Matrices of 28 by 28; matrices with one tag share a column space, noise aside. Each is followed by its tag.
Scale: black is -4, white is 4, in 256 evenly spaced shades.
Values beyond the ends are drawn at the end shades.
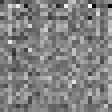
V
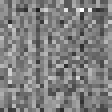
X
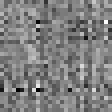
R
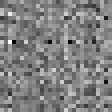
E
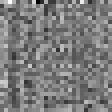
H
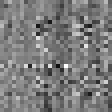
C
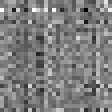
X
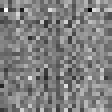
X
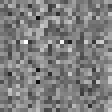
E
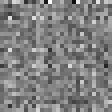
H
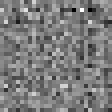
X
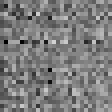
E
